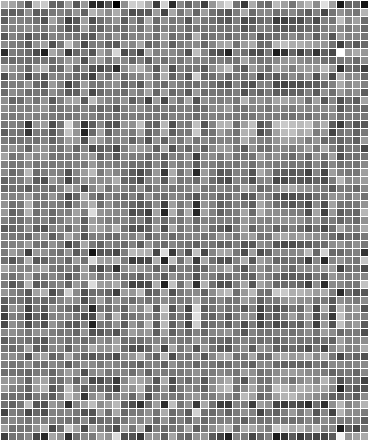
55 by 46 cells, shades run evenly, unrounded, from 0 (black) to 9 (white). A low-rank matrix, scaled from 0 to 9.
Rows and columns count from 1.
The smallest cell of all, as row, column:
1, 15
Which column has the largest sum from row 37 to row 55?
25
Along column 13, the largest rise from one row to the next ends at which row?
2
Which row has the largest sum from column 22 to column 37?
54
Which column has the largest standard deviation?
43
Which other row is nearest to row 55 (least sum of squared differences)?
7
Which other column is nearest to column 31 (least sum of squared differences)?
10
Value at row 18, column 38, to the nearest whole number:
5
